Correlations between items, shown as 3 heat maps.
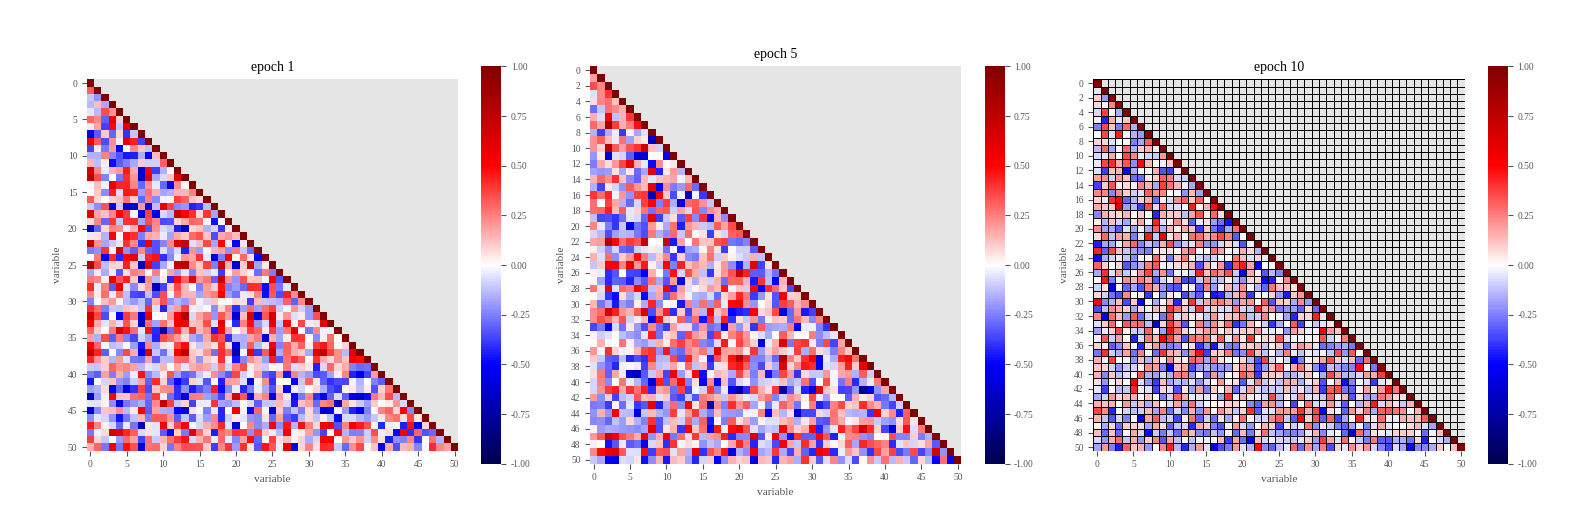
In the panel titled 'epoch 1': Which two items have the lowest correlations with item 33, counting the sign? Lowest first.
7, 45
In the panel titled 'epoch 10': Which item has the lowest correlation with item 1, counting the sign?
32
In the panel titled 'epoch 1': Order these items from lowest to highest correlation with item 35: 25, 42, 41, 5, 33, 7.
41, 5, 7, 42, 25, 33
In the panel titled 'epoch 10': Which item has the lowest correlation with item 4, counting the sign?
12
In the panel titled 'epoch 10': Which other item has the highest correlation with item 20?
25
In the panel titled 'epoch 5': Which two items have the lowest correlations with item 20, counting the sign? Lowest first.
41, 5
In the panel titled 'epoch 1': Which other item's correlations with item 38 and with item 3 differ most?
43
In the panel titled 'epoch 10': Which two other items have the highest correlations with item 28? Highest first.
46, 45
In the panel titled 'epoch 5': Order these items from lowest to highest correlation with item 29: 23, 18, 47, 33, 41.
41, 47, 23, 33, 18
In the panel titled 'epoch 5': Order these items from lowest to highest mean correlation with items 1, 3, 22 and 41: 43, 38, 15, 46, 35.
38, 46, 43, 15, 35
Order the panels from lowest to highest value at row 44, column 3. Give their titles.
epoch 1, epoch 10, epoch 5
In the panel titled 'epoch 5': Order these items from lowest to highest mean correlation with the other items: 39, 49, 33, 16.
33, 16, 39, 49
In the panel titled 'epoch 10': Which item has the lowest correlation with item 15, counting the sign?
37
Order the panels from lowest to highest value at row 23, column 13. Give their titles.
epoch 1, epoch 5, epoch 10
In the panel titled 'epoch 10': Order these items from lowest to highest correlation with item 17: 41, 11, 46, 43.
43, 11, 46, 41
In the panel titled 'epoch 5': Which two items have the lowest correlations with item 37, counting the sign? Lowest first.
41, 31
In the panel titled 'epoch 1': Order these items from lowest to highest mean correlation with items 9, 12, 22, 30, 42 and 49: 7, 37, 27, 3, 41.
7, 41, 3, 27, 37
